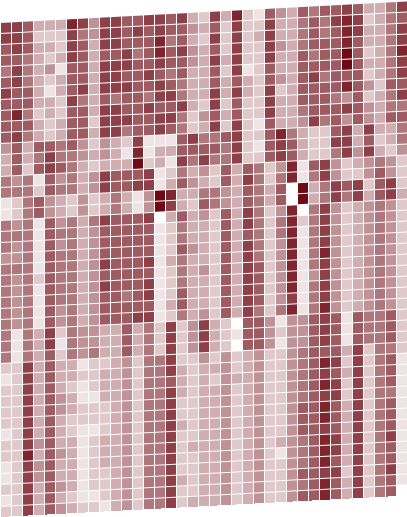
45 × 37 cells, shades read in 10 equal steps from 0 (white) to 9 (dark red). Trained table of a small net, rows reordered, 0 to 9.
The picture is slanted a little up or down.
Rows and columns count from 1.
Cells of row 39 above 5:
9
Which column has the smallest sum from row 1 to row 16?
24
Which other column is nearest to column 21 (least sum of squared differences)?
6
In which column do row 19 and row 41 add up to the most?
30
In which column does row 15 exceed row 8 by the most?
27
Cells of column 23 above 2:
33
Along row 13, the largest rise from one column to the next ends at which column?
13
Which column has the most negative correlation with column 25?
35
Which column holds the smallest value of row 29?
22
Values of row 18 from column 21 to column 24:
4 3 6 5
